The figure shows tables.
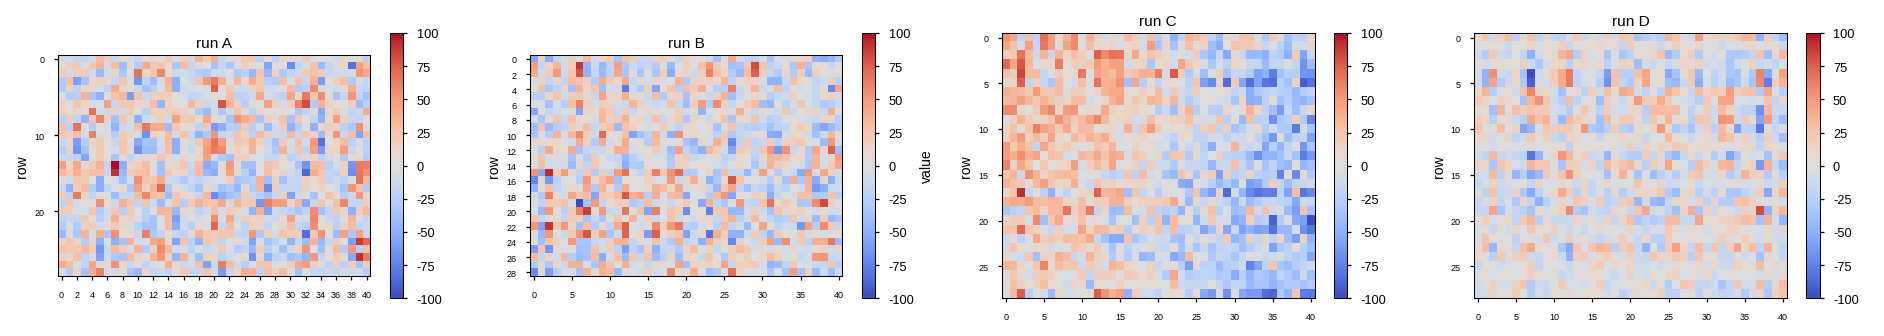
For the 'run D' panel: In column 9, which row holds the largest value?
9
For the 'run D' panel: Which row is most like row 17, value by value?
2
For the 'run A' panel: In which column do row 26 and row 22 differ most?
39
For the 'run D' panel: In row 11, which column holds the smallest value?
40
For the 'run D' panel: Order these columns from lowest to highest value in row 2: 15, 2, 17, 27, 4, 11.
17, 4, 15, 27, 2, 11
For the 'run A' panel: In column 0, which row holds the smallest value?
23
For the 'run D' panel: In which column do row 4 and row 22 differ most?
7
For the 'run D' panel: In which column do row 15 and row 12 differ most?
12
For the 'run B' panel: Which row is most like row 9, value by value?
0
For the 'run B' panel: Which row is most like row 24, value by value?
12
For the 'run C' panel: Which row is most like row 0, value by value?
1
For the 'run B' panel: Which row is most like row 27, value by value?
3
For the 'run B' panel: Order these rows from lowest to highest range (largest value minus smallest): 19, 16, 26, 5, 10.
5, 26, 10, 16, 19
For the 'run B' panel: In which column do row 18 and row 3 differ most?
2
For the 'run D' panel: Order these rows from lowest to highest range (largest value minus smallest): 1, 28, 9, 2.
1, 28, 2, 9
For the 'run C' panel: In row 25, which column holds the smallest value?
32
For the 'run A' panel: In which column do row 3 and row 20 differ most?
25
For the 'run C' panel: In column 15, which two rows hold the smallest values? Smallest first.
22, 19
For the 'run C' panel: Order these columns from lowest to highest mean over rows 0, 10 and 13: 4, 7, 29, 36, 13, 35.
36, 35, 29, 13, 7, 4
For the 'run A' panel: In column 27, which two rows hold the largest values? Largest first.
19, 6
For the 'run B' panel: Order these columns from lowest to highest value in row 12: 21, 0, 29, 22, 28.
22, 21, 29, 0, 28
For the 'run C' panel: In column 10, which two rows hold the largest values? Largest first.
4, 21
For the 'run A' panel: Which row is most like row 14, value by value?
15
